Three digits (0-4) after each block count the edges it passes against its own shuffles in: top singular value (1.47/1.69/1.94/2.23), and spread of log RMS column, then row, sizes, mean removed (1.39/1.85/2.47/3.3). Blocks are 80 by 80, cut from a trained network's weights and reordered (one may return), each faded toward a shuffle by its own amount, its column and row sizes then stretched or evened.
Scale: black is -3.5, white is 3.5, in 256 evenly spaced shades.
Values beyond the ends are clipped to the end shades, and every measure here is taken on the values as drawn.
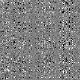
1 4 3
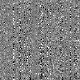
0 4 1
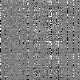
2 4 1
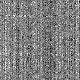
4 2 2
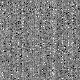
1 2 1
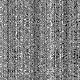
4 2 2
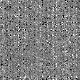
1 2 2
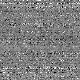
1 0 3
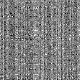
4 0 3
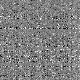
1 0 3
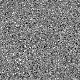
0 0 0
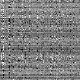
4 3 1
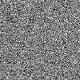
1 1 1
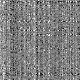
4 2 3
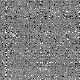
1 3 2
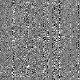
1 4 1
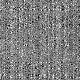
3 0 2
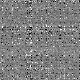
1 2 3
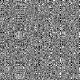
3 3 2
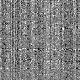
4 0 3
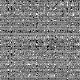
3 3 2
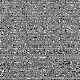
2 1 2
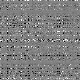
2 2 4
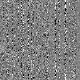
0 4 0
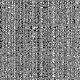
4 2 3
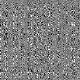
2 4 2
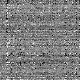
3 2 2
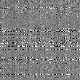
2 0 4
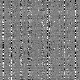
3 4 0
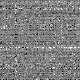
2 2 3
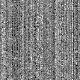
4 3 0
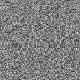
2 1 0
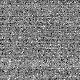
2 1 0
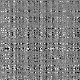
4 3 4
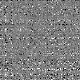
0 2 3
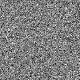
0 1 0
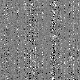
0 4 1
